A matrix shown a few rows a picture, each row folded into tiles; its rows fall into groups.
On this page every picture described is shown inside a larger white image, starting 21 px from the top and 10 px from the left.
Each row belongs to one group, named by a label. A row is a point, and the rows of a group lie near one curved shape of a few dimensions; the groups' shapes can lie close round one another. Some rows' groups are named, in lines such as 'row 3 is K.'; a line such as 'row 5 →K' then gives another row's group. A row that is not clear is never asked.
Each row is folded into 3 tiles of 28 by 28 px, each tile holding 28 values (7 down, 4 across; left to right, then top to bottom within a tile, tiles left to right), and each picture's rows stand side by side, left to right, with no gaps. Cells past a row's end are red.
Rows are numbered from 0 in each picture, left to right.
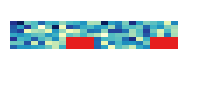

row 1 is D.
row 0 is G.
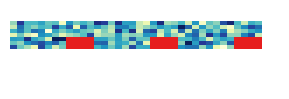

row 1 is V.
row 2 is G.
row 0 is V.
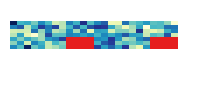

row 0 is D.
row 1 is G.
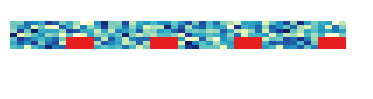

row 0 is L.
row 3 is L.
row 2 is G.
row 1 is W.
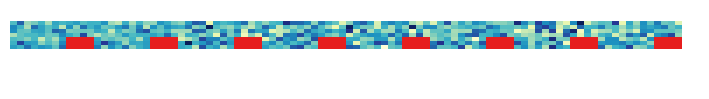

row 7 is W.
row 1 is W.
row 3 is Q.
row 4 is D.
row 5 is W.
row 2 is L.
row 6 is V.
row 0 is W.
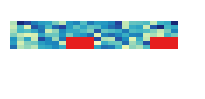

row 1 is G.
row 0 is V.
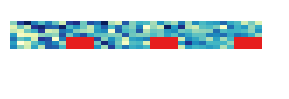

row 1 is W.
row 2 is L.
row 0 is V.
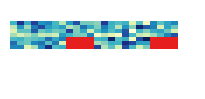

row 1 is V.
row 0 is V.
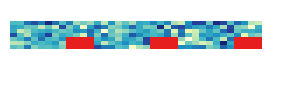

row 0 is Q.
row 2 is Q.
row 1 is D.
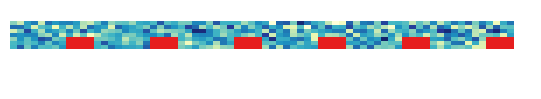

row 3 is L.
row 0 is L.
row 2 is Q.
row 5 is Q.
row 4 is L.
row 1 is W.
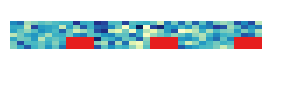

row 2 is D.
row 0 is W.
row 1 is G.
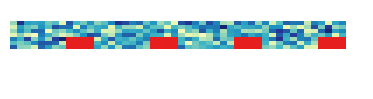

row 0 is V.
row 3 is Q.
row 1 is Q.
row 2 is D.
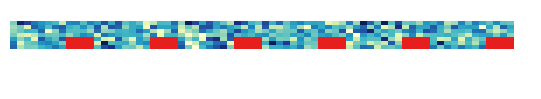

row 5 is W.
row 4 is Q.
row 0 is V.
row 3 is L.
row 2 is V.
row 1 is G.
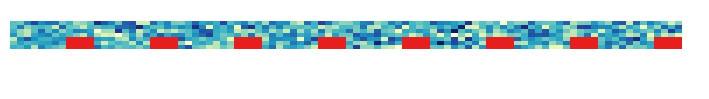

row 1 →D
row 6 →G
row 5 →L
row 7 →L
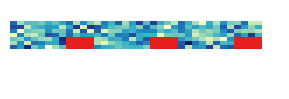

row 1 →Q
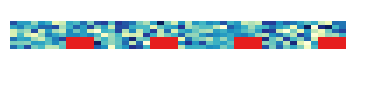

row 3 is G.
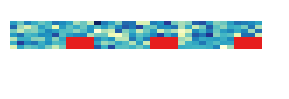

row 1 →D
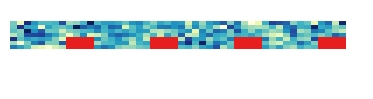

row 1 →G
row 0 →G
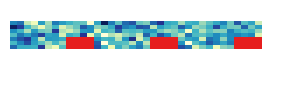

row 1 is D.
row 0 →G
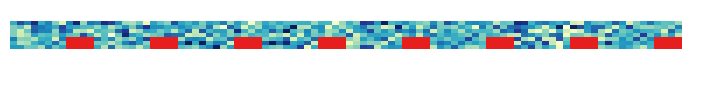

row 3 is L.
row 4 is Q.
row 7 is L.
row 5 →L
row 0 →V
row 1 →V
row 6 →G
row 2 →L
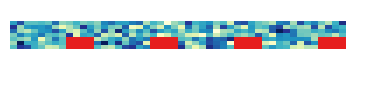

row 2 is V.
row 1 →L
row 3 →Q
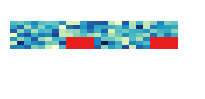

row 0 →G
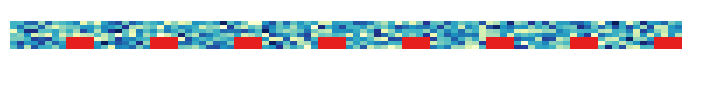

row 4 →V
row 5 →G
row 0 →L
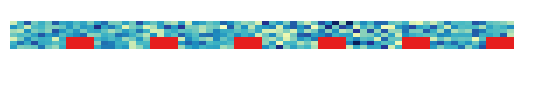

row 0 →W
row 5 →W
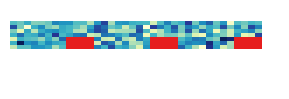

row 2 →V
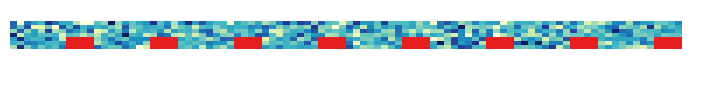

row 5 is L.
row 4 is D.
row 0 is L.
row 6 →L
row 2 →V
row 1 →W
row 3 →Q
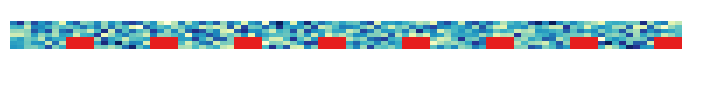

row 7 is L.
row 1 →L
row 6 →Q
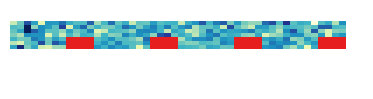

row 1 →W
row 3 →V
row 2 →Q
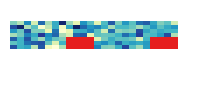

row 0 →G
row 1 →W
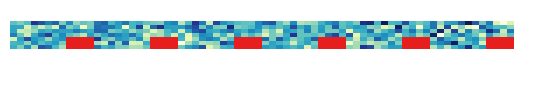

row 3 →W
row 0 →Q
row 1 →G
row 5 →L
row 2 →Q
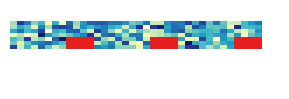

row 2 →G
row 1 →G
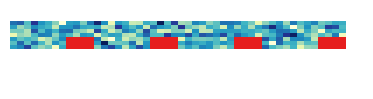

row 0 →V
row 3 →G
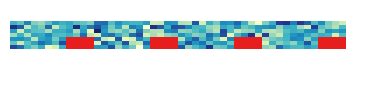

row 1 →G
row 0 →D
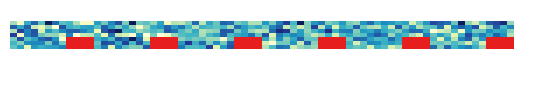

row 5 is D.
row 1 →L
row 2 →W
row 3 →Q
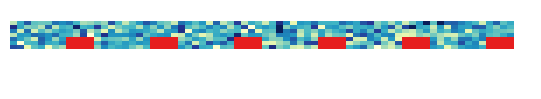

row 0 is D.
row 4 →G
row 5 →V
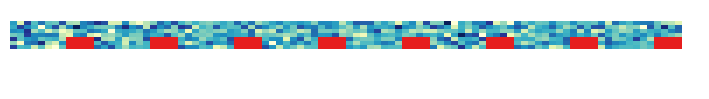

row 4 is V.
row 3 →D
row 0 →G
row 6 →D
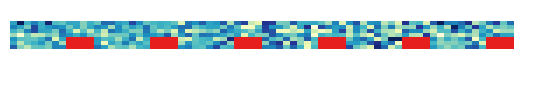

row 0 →D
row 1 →D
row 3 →G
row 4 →V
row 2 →Q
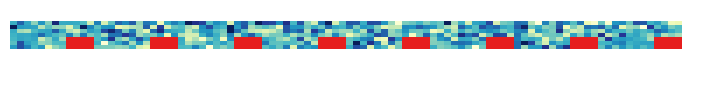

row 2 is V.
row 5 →W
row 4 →V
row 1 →Q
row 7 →L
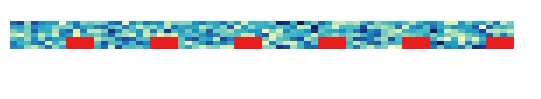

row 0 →V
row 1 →L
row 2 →Q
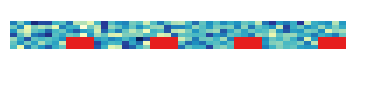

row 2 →W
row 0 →Q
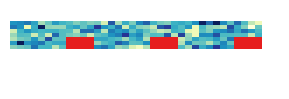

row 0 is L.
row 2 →Q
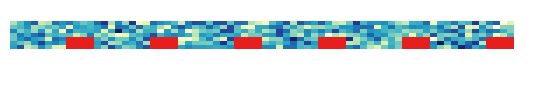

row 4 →G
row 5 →L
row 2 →Q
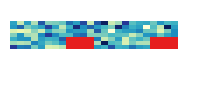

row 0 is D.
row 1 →W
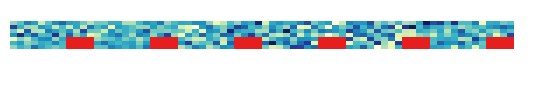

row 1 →W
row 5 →V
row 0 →L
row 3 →L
